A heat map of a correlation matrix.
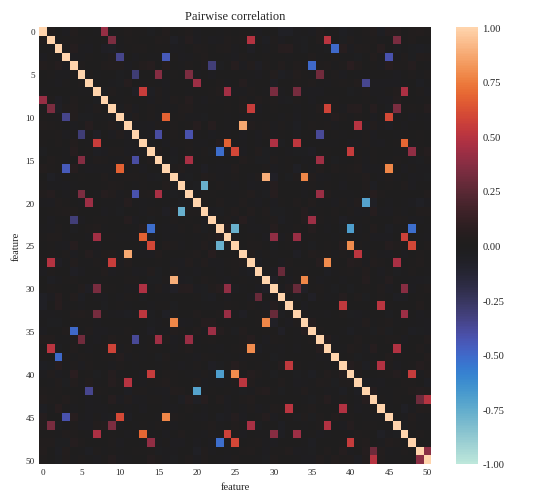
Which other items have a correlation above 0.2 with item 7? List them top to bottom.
13, 24, 30, 33, 47
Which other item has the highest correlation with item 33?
13
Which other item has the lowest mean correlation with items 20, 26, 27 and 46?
42
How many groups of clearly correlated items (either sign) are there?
15
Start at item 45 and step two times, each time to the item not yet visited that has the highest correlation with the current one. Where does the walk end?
10
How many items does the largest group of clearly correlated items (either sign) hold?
6
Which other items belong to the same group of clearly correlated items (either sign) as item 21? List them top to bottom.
18
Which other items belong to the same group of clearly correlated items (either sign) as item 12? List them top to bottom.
5, 15, 19, 36
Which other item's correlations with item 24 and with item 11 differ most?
26
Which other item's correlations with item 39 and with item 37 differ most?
27
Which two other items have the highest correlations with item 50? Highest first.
43, 49
